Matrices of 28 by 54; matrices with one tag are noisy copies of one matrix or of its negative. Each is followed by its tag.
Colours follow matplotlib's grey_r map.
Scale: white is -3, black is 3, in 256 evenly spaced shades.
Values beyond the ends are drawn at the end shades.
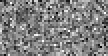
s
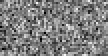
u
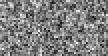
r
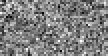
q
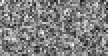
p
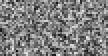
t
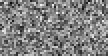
s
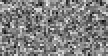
s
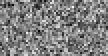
r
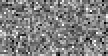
t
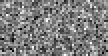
u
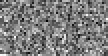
t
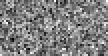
u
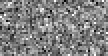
u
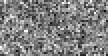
q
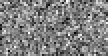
s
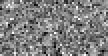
u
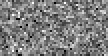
t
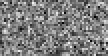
s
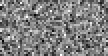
p
